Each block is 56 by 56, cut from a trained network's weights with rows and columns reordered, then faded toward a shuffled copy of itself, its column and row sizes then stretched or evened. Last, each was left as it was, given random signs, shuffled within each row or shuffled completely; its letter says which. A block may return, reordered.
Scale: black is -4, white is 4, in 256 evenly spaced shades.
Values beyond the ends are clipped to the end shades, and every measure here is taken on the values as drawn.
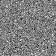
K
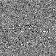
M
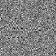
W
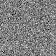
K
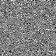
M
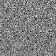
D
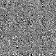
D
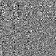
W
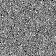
K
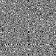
W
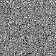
D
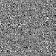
W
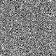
D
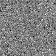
K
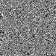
D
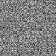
W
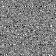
M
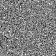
K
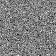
K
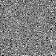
D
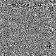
D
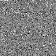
M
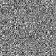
W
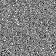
K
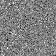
K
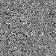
D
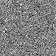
K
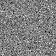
K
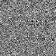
D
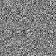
W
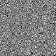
W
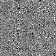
D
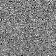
M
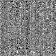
W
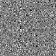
W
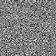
W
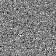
K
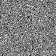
M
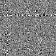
D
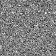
M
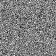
K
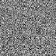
W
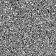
K
